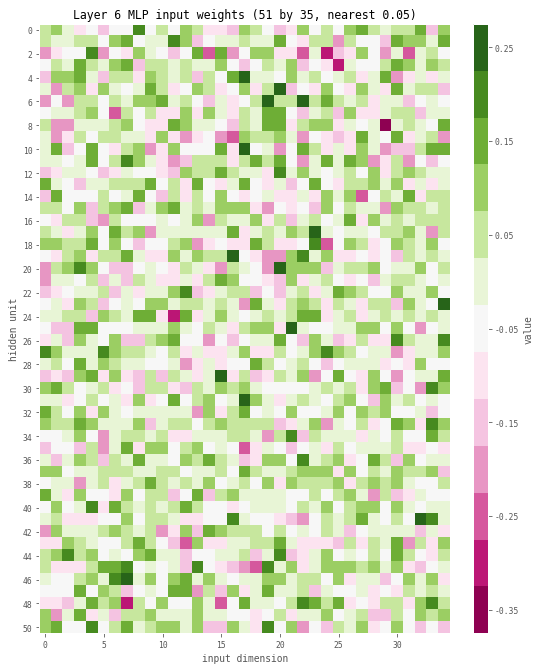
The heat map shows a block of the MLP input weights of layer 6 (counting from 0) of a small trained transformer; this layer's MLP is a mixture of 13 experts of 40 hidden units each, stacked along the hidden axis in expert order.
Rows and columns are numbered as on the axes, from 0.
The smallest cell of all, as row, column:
8, 29
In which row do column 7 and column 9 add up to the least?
48
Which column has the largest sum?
3
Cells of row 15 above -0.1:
28
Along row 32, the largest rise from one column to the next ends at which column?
14
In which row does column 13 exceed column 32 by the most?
45
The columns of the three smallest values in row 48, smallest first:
7, 15, 2
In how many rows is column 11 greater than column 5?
30
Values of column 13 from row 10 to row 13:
-0.05 0.05 0.05 0.15
